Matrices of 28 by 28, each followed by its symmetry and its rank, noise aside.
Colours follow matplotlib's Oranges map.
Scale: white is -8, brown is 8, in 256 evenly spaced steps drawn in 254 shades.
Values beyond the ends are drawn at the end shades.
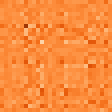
symmetric, rank three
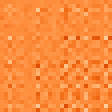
symmetric, rank two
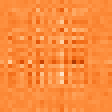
antisymmetric, rank two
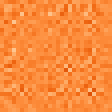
symmetric, rank three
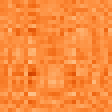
no symmetry, rank two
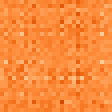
antisymmetric, rank four
